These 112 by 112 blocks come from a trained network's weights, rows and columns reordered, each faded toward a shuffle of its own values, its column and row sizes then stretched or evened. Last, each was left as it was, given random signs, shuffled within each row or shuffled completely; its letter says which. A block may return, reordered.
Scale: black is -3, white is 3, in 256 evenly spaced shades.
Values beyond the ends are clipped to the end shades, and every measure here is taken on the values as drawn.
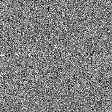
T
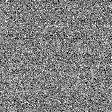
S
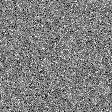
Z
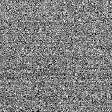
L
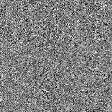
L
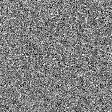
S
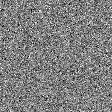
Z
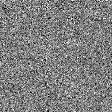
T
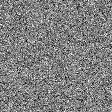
Z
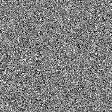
T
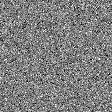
S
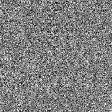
L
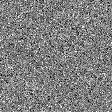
Z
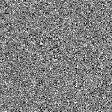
L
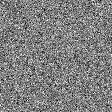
Z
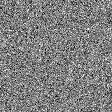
Z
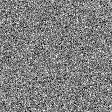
Z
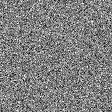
Z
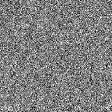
L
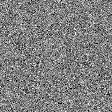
S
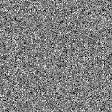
L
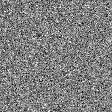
Z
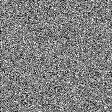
S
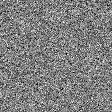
Z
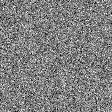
Z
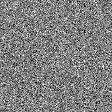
T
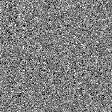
L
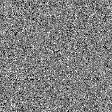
T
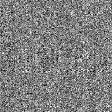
L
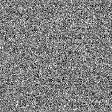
L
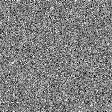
S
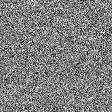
T
